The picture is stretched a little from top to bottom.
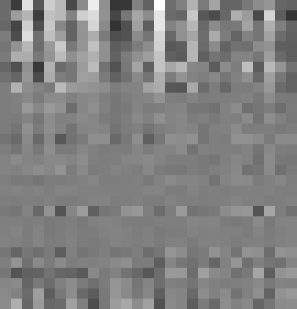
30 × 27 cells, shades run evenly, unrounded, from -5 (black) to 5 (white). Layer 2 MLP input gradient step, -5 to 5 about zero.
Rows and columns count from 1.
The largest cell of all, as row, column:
1, 15
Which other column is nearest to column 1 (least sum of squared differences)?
21
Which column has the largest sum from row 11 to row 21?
5
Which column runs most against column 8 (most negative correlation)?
27
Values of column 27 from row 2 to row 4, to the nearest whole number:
-3 -1 -1
